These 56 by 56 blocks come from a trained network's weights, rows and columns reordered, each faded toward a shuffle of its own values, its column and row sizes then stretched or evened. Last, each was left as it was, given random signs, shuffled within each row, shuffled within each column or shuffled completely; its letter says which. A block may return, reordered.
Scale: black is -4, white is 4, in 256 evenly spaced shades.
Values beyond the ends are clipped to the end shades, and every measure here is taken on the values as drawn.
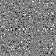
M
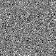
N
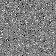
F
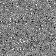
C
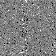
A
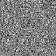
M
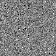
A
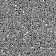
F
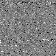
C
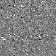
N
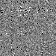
N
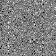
A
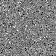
F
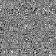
M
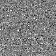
C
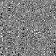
M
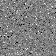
F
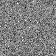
F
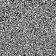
C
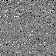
C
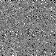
N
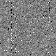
A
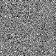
N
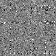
N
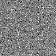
A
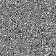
A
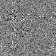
N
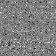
C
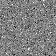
F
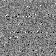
C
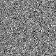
A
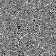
N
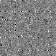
N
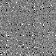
M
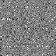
M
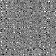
M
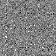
N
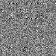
M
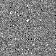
N
